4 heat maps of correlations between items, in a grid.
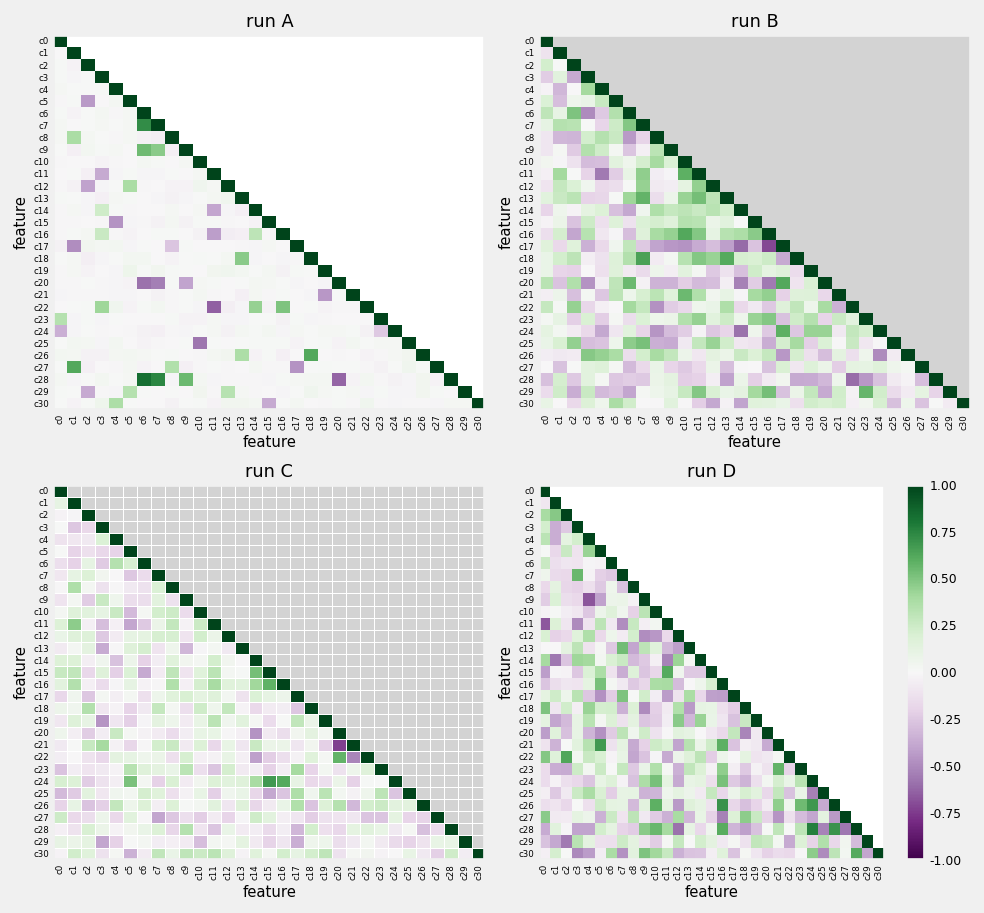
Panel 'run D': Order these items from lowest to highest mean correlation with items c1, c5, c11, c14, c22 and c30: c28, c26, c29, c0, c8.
c29, c8, c0, c26, c28
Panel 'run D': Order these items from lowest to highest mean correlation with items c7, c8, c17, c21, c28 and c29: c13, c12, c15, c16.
c12, c15, c16, c13
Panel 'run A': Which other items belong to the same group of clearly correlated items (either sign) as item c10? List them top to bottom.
c25
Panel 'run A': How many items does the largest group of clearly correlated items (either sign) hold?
5
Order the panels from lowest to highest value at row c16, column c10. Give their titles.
run A, run C, run D, run B
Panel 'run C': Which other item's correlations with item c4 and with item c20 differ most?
c21
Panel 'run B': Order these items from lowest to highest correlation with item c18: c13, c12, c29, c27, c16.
c27, c29, c16, c12, c13
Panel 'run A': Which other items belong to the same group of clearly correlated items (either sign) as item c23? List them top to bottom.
c0, c24
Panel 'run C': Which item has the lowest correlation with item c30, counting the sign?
c5
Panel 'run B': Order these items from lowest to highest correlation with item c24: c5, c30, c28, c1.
c28, c5, c1, c30
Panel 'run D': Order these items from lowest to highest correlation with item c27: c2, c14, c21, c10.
c21, c10, c2, c14
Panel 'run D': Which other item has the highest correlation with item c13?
c7
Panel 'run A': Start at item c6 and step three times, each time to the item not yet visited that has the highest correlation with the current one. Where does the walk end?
c9
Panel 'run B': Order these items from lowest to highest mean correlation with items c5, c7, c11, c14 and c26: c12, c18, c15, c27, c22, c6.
c27, c22, c6, c15, c12, c18
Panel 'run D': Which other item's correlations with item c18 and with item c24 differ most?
c28
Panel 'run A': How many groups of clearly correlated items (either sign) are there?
9
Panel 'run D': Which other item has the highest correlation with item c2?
c22
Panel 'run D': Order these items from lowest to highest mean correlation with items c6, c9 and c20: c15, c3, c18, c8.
c18, c15, c3, c8
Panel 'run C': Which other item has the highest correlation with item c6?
c4
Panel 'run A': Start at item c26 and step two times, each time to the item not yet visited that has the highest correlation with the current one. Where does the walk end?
c13
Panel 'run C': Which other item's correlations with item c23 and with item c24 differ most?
c15
